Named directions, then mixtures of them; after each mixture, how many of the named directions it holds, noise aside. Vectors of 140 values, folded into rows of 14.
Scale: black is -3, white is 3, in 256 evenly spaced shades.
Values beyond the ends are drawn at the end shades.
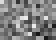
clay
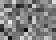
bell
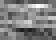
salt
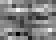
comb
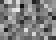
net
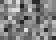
one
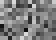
two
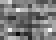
one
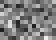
two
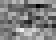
two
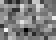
two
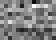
three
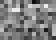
two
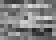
two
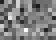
four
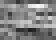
one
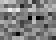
four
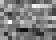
two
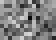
three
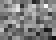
three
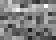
four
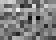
four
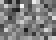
one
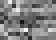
four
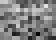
four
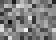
one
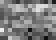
four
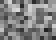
two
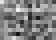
two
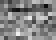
four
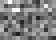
three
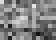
three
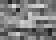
two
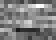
one
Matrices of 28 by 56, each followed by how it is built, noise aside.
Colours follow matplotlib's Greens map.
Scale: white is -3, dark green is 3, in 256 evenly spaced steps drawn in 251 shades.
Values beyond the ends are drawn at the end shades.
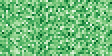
repeating rows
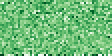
uneven rows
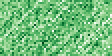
Hankel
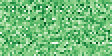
uneven rows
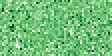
sparse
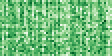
blocks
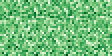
repeating columns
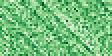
Toeplitz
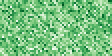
Toeplitz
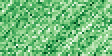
Hankel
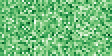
repeating rows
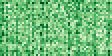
blocks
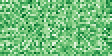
blocks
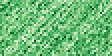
Hankel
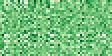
low rank
